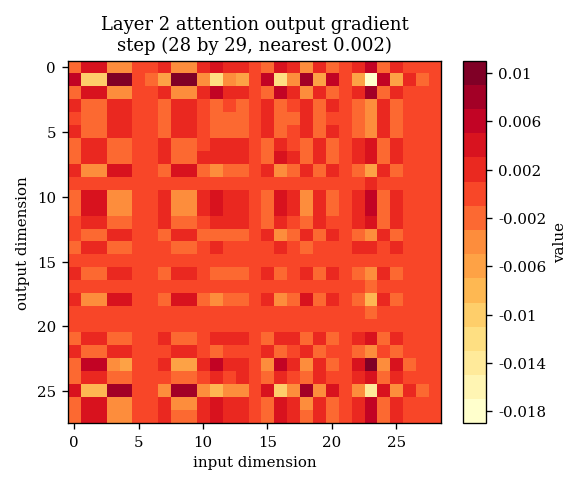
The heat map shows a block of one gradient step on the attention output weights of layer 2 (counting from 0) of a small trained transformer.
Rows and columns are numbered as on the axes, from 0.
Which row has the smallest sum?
1
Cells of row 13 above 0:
8
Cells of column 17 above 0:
9
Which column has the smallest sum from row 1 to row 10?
23
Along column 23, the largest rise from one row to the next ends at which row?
2
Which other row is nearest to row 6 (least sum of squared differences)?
21
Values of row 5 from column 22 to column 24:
-0.002 -0.004 0.002
